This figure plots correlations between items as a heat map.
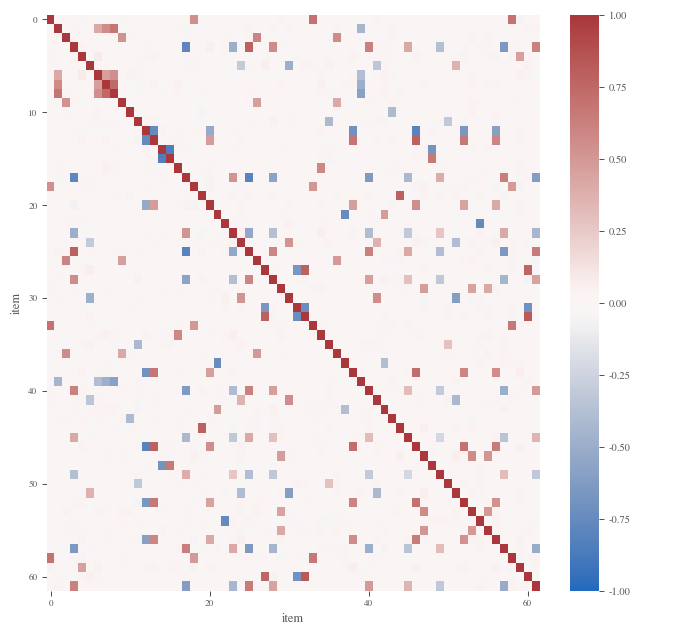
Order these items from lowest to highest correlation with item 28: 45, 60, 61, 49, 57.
57, 49, 60, 45, 61
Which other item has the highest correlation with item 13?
46
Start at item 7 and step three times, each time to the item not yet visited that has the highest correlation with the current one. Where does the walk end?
6
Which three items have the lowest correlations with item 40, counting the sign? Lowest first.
17, 57, 23
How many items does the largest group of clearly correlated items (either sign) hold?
10
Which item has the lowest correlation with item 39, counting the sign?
8
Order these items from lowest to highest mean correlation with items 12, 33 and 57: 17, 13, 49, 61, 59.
13, 61, 59, 49, 17
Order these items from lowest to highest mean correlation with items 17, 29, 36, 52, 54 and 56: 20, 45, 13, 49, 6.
45, 6, 49, 20, 13
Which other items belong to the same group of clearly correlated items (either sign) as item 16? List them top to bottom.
34
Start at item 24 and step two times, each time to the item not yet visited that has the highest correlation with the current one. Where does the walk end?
41
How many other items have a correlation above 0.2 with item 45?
5
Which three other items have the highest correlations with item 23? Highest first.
17, 57, 49
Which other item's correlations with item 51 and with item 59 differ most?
30
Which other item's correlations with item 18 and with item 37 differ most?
21
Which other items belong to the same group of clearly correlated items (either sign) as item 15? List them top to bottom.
14, 48
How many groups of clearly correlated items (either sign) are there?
16
